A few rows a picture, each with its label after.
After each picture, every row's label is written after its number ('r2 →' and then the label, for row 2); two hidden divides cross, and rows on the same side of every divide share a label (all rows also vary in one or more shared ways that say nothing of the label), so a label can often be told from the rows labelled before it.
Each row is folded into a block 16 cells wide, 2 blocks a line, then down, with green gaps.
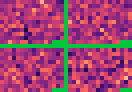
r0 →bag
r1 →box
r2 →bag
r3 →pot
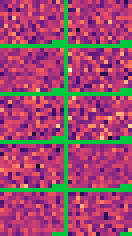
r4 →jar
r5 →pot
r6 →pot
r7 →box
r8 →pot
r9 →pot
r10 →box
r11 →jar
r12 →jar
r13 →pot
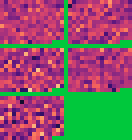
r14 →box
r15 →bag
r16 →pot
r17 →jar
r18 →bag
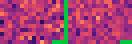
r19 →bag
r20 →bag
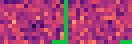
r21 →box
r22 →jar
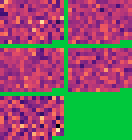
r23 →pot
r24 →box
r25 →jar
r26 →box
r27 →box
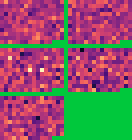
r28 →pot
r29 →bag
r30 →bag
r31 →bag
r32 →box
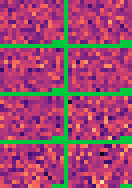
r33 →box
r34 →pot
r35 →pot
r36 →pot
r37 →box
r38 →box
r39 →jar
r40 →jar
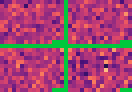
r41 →box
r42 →jar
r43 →pot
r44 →box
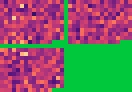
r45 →jar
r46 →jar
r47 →pot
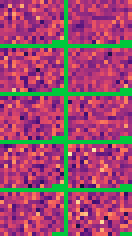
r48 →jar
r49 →jar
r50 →jar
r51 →pot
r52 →pot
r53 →bag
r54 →jar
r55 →bag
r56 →box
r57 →bag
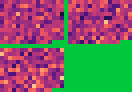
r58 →pot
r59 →box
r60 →pot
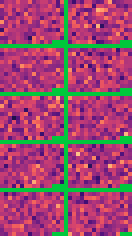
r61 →pot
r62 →box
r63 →bag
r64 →bag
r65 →box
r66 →bag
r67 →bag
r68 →bag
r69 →box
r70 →pot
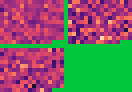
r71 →jar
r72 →pot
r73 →bag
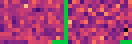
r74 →pot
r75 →jar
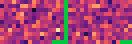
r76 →pot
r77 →jar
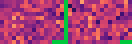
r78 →pot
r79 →bag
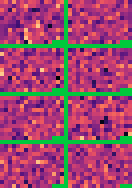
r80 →jar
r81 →bag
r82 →box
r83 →jar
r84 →pot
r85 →box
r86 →jar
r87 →jar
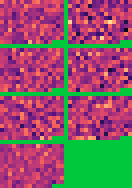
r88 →bag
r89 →box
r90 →jar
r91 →jar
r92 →box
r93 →box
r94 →bag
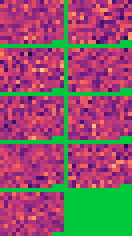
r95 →jar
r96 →box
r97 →bag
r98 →pot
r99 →box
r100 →box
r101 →box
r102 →pot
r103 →bag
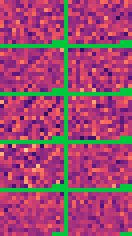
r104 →bag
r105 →bag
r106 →jar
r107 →jar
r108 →jar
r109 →pot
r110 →bag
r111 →box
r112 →box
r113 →jar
